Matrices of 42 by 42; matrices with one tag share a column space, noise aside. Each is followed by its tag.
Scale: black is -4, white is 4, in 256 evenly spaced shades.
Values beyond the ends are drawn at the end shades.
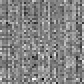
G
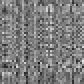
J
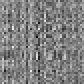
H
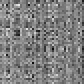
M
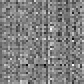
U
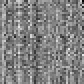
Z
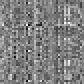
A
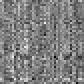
G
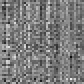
G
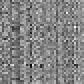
U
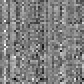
G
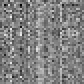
M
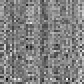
G
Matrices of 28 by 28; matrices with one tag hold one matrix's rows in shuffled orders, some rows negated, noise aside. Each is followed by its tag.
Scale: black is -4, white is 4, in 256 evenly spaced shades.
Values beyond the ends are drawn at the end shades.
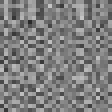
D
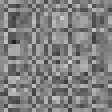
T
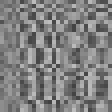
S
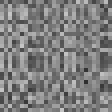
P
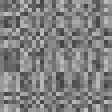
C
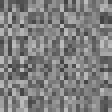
P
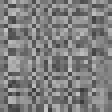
T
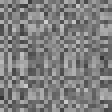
P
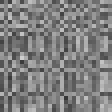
P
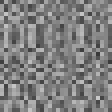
D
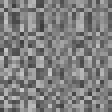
D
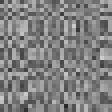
P
